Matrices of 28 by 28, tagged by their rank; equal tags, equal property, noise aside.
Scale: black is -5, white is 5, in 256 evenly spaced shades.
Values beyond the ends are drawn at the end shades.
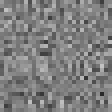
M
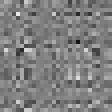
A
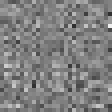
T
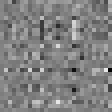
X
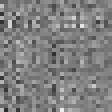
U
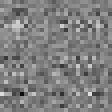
T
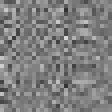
X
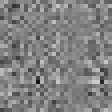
T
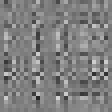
A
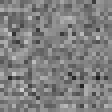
M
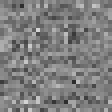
M
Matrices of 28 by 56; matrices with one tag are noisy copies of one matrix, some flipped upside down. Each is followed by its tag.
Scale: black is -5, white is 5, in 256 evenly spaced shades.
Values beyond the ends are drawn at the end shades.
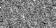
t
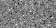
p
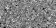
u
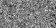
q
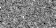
t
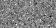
p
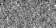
u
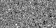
p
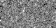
t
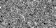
t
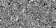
t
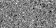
p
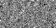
t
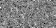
t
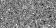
p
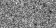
p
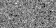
p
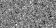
p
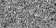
q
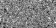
u
